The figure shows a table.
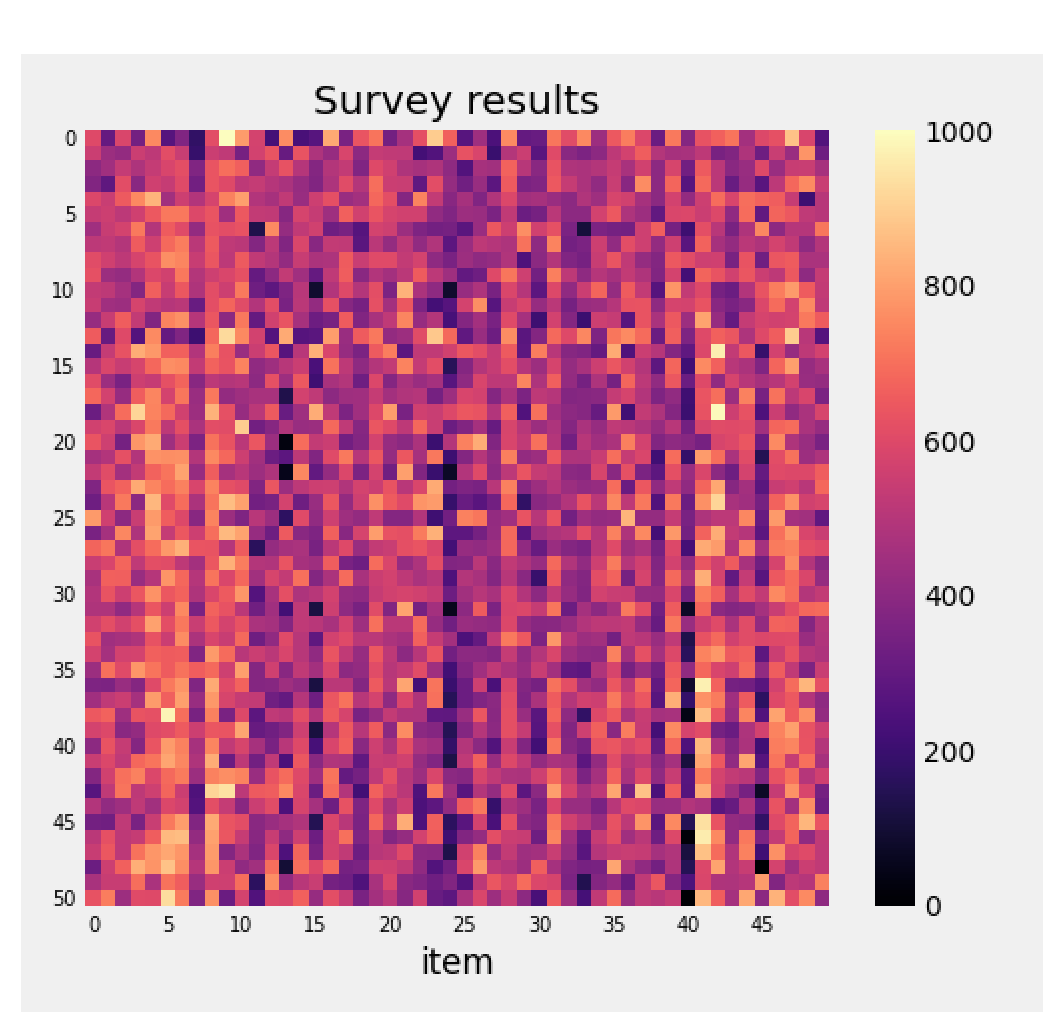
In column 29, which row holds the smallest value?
24
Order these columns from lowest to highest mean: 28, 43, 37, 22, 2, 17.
43, 22, 17, 2, 37, 28
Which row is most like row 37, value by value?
21
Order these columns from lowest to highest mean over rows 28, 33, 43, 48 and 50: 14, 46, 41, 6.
14, 46, 6, 41
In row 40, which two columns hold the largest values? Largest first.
41, 5
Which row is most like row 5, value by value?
8
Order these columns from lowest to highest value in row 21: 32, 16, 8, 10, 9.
32, 10, 16, 9, 8
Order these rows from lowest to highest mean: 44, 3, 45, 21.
44, 3, 45, 21
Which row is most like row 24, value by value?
26
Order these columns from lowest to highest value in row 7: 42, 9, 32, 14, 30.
32, 30, 42, 9, 14
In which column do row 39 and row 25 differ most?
10
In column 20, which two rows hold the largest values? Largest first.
18, 14
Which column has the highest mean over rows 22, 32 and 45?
6
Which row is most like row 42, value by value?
28
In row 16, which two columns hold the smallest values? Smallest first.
15, 24
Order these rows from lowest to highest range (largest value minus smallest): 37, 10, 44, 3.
3, 44, 37, 10
